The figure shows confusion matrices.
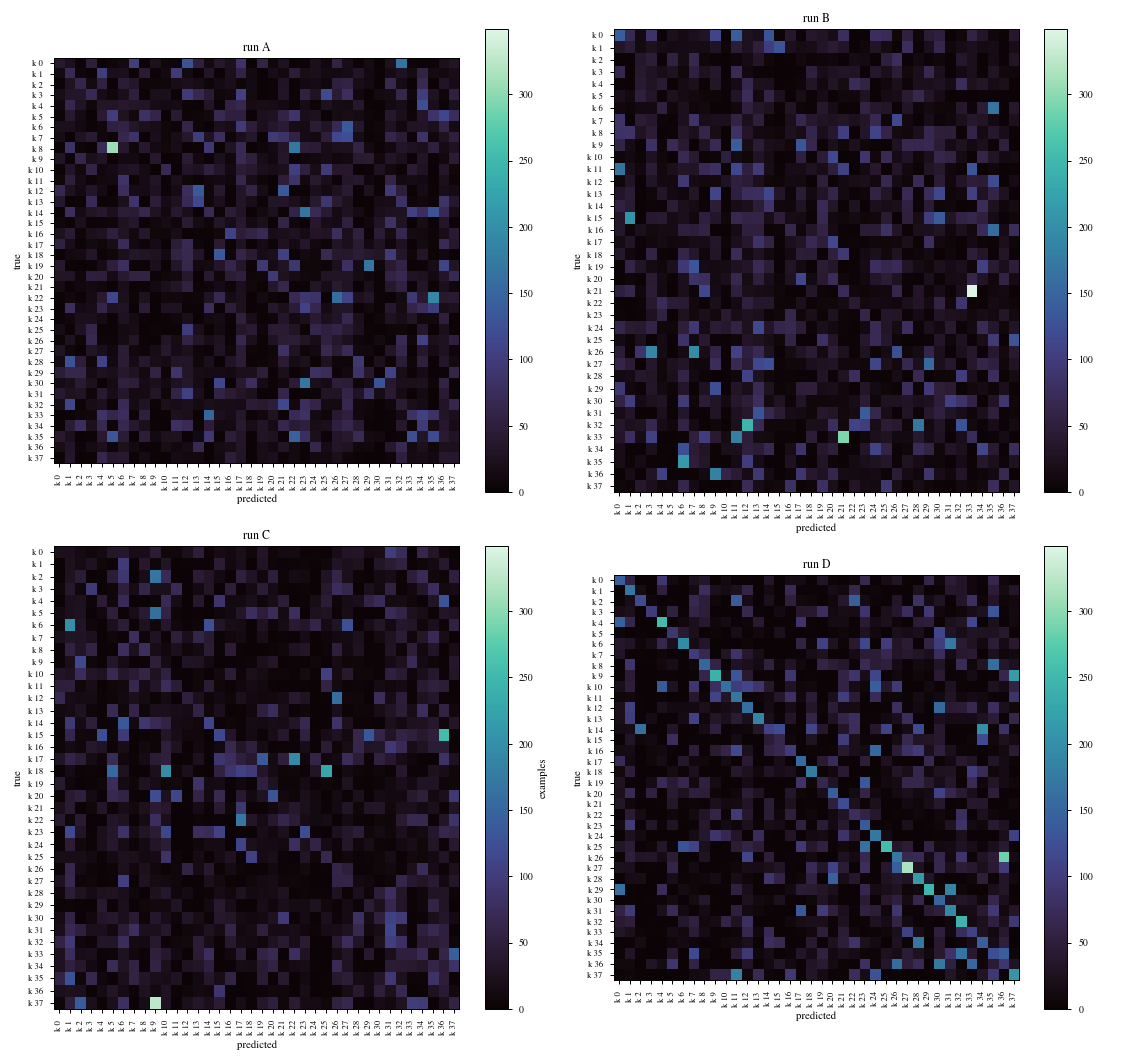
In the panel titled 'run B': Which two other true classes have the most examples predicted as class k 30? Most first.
k 15, k 13
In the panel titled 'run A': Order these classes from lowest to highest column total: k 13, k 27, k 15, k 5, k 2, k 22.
k 2, k 13, k 15, k 5, k 22, k 27
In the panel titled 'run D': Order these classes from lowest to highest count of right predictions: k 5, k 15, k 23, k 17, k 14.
k 15, k 5, k 14, k 23, k 17
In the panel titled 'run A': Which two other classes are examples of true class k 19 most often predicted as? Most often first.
k 29, k 36
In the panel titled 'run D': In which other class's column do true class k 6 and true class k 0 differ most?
k 31
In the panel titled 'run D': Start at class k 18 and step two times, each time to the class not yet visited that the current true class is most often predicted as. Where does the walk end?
k 27
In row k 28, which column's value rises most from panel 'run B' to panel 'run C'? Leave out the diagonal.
k 31
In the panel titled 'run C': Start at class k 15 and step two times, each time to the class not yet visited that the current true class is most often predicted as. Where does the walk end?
k 32
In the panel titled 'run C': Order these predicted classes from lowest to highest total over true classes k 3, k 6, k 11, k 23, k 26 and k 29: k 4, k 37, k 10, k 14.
k 4, k 37, k 10, k 14
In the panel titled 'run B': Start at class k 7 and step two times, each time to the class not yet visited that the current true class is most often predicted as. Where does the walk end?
k 3
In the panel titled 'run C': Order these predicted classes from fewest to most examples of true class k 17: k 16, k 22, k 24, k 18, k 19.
k 18, k 24, k 16, k 19, k 22
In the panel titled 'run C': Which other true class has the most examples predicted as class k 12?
k 26
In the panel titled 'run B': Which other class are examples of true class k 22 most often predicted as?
k 32
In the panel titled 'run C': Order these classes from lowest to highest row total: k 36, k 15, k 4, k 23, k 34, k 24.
k 36, k 24, k 4, k 34, k 23, k 15
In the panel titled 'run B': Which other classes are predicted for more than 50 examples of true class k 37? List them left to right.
k 6, k 12, k 16, k 19, k 25, k 35
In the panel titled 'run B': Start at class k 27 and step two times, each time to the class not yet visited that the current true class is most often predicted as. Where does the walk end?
k 9
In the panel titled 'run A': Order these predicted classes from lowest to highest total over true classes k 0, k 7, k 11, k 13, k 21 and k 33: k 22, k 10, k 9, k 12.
k 10, k 9, k 22, k 12
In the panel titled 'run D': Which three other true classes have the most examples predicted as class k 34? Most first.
k 14, k 15, k 18
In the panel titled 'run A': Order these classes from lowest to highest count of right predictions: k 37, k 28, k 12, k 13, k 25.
k 37, k 25, k 12, k 28, k 13
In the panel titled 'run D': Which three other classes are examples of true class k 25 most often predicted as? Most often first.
k 23, k 6, k 7
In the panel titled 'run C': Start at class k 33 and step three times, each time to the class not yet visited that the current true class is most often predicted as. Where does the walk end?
k 2
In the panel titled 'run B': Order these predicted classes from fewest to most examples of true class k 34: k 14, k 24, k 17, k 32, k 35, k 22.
k 22, k 32, k 35, k 14, k 17, k 24
